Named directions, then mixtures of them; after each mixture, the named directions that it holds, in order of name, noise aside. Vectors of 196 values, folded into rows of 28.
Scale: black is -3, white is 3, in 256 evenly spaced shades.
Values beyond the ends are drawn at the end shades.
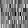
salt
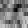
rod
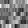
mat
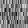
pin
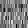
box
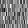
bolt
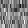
bolt, pin, rod.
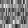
bolt, mat, salt.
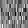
salt.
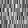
pin.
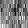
rod, salt.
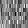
salt.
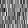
bolt.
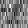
bolt, pin, rod.
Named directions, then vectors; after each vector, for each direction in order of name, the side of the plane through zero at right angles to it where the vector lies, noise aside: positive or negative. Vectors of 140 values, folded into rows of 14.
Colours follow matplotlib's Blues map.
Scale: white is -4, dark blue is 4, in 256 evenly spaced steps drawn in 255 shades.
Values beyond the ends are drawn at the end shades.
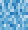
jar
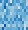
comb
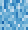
positive, positive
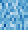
positive, negative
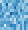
negative, positive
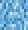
positive, negative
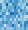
negative, positive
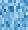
negative, negative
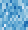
negative, positive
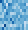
positive, negative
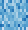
negative, negative
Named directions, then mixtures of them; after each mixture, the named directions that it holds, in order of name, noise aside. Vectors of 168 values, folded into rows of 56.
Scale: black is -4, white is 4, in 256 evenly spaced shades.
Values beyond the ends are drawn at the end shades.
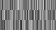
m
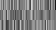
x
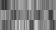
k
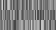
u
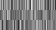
x.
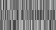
u.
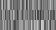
u.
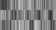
k.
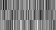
k, m, u.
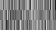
x.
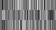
k, m.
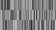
k, m, u.
